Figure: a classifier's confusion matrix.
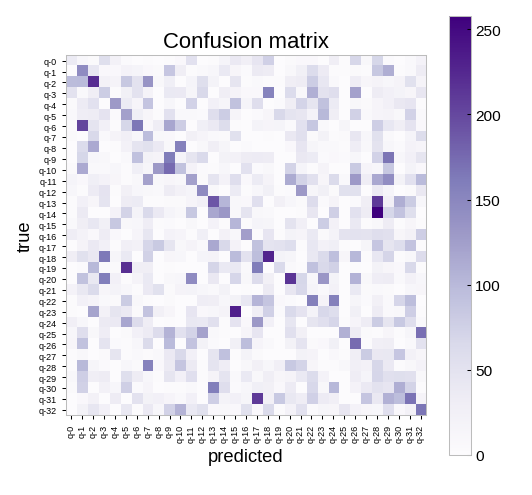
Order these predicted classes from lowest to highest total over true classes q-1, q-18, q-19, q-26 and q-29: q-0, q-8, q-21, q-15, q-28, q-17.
q-8, q-0, q-21, q-15, q-28, q-17
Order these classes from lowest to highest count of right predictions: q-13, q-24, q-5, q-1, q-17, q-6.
q-24, q-17, q-5, q-1, q-6, q-13
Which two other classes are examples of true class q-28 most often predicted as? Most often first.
q-7, q-1
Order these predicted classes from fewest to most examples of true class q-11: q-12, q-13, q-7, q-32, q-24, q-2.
q-12, q-2, q-13, q-24, q-32, q-7
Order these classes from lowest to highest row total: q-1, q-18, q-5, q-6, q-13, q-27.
q-27, q-1, q-5, q-13, q-6, q-18
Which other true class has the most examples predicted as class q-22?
q-3
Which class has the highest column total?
q-28
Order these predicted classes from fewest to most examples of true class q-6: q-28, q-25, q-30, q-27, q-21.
q-27, q-25, q-30, q-21, q-28
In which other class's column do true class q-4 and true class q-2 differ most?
q-0
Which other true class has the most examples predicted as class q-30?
q-13
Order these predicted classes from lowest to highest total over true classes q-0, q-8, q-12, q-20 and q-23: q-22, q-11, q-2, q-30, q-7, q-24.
q-30, q-22, q-24, q-7, q-11, q-2
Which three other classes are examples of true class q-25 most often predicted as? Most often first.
q-32, q-12, q-9
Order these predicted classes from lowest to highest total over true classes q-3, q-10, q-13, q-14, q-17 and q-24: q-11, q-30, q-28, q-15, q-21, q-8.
q-21, q-15, q-11, q-8, q-30, q-28
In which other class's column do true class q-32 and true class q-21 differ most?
q-10
